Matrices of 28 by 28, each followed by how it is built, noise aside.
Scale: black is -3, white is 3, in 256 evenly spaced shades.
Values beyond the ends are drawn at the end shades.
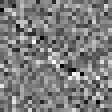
banded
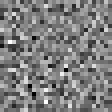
repeating rows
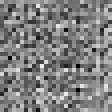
repeating rows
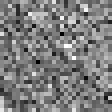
Toeplitz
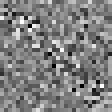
banded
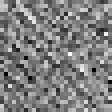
Toeplitz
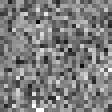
noise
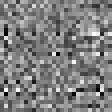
low rank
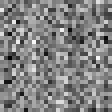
repeating rows
